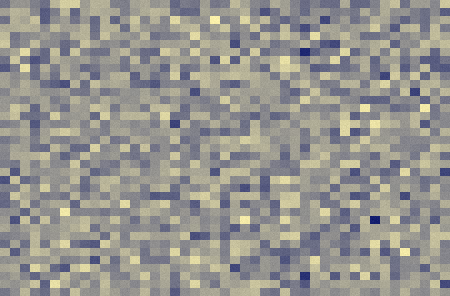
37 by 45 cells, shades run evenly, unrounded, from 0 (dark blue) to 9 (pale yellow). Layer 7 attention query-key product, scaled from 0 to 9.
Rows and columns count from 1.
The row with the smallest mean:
9
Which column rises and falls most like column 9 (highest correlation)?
1
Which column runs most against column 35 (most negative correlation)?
25
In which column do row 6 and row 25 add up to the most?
21
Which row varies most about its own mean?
7
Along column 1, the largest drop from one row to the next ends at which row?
23
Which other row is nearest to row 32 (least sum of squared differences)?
22
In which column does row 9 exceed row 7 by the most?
31
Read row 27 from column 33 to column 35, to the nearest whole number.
8 5 3
